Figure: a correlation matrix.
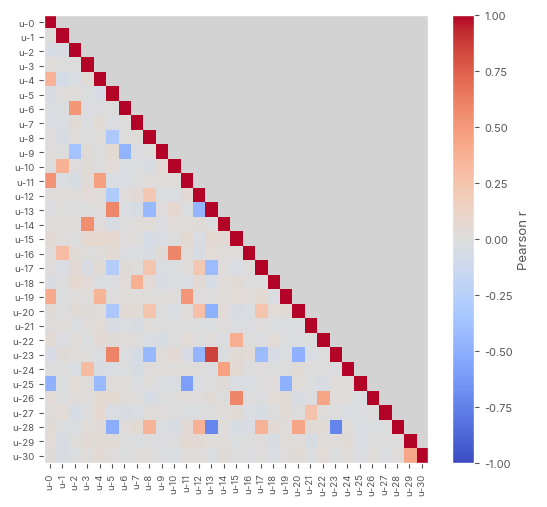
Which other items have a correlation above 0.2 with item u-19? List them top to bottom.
u-0, u-4, u-11
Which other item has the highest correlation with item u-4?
u-11
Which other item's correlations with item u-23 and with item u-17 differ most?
u-13
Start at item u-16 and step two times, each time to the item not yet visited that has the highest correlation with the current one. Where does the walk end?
u-1
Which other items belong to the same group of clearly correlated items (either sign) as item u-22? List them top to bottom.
u-15, u-26
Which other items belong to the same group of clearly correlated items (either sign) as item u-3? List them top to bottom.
u-14, u-24
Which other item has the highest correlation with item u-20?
u-28
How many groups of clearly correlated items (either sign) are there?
9
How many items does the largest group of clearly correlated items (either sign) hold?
8
